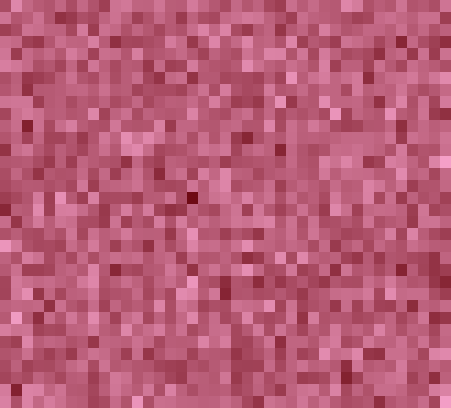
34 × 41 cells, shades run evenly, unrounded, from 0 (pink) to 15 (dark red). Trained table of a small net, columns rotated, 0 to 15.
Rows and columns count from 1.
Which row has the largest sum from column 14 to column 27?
31
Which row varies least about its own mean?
8
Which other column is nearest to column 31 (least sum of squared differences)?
36
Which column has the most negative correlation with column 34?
30
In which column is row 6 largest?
14
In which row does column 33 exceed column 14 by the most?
18
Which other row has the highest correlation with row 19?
26
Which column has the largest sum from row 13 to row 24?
5
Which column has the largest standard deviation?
41
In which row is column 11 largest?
23
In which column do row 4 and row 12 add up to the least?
27
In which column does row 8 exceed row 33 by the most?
3
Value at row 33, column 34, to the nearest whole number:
8
